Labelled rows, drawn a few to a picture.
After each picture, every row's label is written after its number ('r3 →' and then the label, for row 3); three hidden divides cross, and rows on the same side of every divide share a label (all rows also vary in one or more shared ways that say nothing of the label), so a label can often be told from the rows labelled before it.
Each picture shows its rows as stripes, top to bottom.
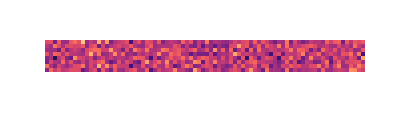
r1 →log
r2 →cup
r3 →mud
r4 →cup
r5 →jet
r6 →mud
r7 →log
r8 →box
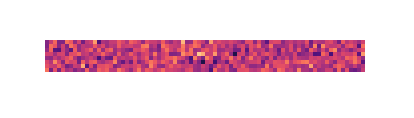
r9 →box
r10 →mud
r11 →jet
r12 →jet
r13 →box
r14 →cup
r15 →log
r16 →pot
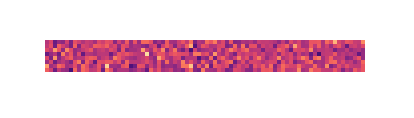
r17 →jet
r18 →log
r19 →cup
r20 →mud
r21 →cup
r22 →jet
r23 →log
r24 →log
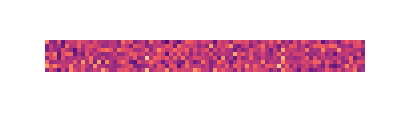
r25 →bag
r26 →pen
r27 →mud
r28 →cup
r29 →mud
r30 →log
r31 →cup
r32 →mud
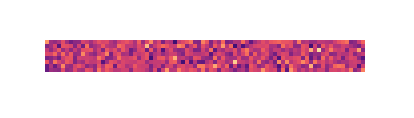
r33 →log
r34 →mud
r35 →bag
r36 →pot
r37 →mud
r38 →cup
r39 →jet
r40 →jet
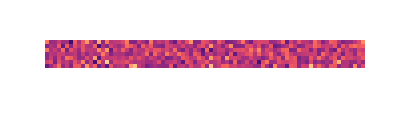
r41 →log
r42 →pen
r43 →pot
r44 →mud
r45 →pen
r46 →log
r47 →pen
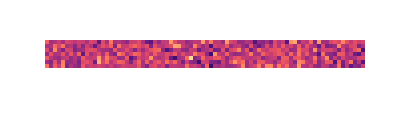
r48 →pen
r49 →mud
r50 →cup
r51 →mud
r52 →log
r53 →pot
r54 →pot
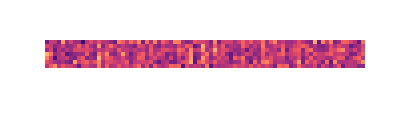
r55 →mud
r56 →log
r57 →jet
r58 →log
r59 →log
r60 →log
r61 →pot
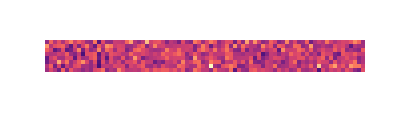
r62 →box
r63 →log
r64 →jet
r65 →box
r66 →box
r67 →pen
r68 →pen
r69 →mud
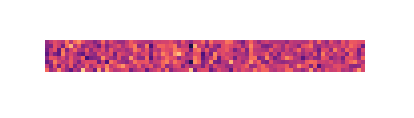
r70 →pen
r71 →box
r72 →mud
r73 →mud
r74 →mud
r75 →box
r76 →pot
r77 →log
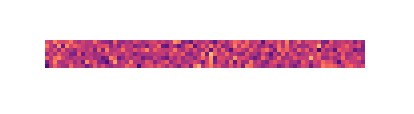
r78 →cup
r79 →bag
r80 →pot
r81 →pen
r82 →bag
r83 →box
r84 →box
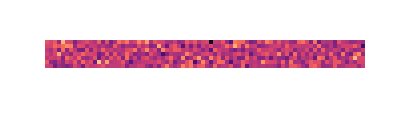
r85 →pot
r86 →cup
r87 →mud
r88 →bag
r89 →pen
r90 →log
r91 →jet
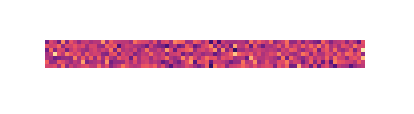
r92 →mud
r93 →bag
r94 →jet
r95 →cup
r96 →jet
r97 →log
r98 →pot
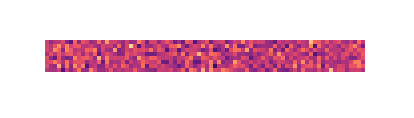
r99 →log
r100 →pen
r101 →cup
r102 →pen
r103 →log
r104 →bag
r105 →bag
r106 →pen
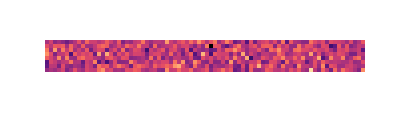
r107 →jet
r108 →pot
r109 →cup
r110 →log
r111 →bag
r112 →box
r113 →mud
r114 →jet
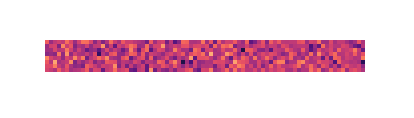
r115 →bag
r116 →mud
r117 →box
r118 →pen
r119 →log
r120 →cup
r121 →cup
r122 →bag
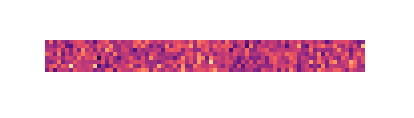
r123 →jet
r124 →jet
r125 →log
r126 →bag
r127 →pen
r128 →pen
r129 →box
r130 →jet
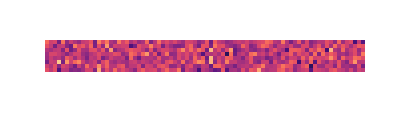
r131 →pot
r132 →log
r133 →pen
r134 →mud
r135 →pen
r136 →pen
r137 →pot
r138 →pot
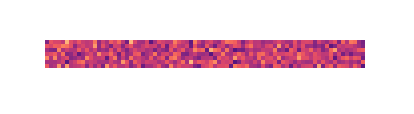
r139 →box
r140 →cup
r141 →pen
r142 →pot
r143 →cup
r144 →jet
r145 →bag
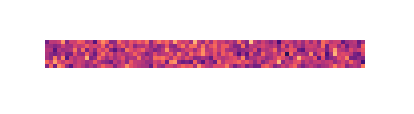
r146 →mud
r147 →jet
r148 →jet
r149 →jet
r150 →pot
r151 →cup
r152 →jet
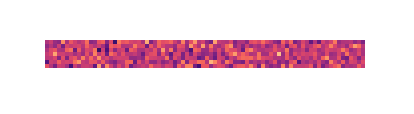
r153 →mud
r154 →pen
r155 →box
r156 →cup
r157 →pot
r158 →pen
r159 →log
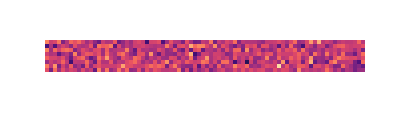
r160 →bag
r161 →jet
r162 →cup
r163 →log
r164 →log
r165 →jet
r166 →cup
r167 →pot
